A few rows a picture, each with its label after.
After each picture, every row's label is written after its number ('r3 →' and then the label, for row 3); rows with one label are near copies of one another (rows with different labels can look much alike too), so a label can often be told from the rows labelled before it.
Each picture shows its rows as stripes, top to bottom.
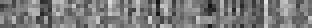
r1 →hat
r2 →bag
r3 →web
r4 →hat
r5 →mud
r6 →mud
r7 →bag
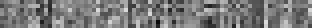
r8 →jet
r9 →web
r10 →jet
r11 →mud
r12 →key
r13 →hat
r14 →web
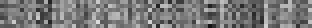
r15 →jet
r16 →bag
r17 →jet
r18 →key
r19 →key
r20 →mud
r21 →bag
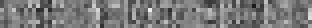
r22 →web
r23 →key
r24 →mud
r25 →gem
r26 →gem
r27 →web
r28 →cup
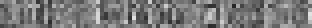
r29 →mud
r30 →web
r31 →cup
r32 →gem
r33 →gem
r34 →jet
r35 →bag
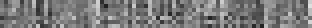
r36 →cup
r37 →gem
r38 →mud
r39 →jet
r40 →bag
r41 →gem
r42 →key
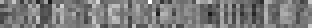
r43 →mud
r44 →key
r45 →hat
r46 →bag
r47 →key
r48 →key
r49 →gem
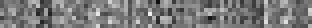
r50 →hat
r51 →key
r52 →jet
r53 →mud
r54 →bag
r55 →hat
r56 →mud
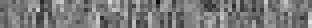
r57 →hat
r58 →web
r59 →key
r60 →jet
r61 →cup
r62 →gem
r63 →gem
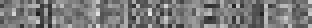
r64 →gem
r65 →web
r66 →mud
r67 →mud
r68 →web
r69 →web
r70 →jet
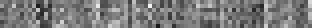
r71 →gem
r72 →mud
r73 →key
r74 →cup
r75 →jet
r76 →key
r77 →hat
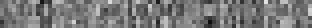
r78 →hat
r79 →jet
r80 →gem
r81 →gem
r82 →web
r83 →bag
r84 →web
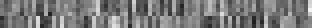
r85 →gem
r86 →gem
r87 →gem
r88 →jet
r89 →key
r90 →key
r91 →key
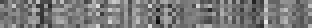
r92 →key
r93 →mud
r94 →hat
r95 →cup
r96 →hat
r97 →hat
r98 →mud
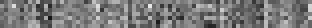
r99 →key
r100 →mud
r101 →cup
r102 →hat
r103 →jet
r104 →hat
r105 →web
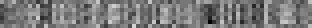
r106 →mud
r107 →key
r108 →bag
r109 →web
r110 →key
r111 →bag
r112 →gem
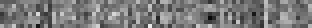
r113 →bag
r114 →mud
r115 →jet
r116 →key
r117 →bag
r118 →web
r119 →mud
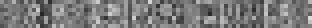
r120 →mud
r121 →hat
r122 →key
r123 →hat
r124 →gem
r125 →jet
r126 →key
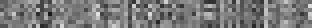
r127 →web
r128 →gem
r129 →key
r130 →mud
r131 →gem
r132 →hat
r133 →key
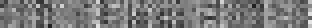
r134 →cup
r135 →key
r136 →mud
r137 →gem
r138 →web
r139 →gem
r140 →jet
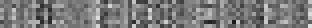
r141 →gem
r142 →hat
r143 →mud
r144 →gem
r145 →mud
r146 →web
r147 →gem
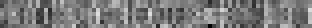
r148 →key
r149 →key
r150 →jet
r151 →mud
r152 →jet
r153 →cup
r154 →bag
